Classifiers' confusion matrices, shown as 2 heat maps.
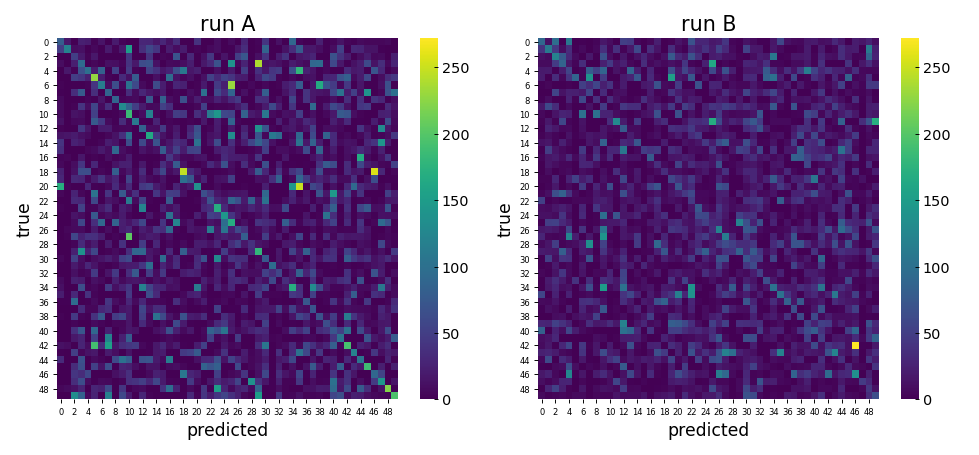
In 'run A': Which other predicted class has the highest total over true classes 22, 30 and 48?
23
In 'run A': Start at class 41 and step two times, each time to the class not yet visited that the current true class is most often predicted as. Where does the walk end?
45
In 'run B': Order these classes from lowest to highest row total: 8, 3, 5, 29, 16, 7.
8, 7, 3, 16, 29, 5
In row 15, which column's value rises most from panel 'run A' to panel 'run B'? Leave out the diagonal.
12
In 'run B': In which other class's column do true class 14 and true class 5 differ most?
19
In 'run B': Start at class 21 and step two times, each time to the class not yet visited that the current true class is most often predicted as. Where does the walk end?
25
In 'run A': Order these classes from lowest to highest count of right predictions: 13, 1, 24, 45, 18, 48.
1, 24, 13, 45, 48, 18
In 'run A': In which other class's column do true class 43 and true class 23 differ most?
12
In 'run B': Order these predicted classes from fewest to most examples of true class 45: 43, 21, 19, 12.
43, 19, 21, 12
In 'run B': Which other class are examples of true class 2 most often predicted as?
34
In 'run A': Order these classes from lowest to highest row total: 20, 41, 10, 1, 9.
41, 1, 9, 20, 10
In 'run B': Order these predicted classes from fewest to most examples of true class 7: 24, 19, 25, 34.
24, 25, 19, 34
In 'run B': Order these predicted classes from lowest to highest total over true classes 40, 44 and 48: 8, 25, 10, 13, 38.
8, 10, 38, 13, 25
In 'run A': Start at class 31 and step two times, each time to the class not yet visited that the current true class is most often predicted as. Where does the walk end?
25
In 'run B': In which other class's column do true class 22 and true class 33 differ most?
35
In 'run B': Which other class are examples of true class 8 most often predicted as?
6
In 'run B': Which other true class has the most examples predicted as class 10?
20
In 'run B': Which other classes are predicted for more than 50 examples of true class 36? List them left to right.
17, 18, 30, 38
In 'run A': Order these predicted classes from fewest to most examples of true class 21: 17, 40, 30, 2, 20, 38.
20, 2, 17, 38, 30, 40
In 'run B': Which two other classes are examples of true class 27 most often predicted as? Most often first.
9, 4
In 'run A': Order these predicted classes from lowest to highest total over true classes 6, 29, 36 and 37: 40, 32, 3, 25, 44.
44, 32, 40, 3, 25
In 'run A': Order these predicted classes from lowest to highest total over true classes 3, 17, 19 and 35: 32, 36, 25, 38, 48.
48, 36, 32, 38, 25
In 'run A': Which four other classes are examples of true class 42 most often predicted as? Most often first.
5, 7, 30, 40
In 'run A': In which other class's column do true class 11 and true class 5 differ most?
16
